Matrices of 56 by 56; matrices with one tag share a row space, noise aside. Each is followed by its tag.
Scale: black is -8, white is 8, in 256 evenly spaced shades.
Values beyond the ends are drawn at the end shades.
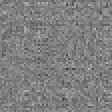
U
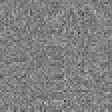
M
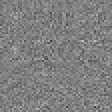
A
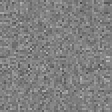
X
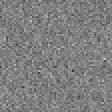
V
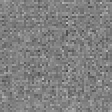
U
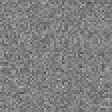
X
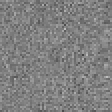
M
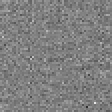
X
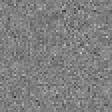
M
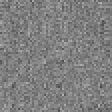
X
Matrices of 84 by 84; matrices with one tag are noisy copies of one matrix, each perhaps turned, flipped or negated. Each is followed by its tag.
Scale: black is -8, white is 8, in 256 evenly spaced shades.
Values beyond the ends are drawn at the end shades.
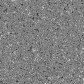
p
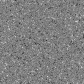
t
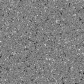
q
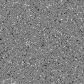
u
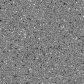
q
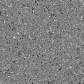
p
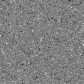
u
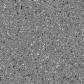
t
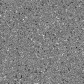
t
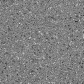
t
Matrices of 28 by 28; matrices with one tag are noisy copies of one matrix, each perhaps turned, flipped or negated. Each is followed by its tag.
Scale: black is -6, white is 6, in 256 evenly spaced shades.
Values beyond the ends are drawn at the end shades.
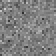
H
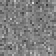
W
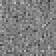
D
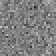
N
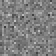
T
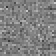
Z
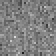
W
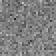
W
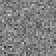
H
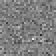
T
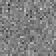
H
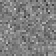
H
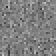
Z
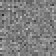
D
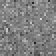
W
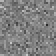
N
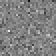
N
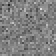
H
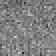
W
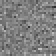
D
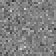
N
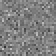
H
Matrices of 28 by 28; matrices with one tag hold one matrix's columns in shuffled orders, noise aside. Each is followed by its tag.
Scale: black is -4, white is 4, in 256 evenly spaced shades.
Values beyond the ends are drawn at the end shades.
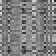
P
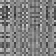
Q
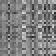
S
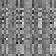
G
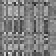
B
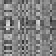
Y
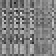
G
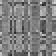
B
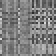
G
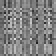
G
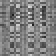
Q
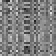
P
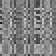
G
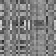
Y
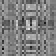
Y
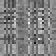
G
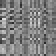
G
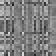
B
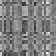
B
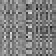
S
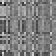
B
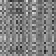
P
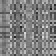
S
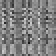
G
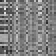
P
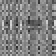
Y
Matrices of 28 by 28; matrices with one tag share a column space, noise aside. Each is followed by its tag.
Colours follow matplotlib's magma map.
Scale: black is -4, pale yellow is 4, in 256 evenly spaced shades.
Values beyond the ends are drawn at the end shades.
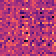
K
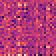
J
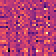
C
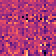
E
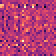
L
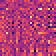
C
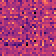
K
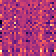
C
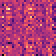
J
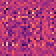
K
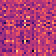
C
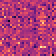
J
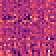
E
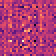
L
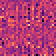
J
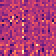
E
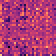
J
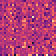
J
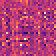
K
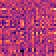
C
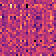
L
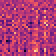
C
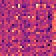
L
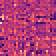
E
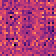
K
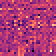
C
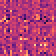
E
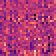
E
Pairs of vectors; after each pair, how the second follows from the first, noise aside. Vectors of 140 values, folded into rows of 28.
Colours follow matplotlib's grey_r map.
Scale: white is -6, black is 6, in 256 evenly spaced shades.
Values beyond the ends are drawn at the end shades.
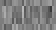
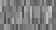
negated.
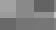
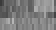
negated.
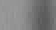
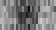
wrapped around, scaled up.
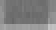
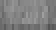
negated, shrunk.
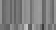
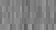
negated, shrunk.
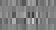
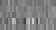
partly zeroed.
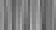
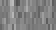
reversed, negated, partly zeroed.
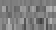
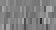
partly zeroed.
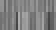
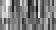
reversed, negated, scaled up.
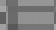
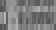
negated.
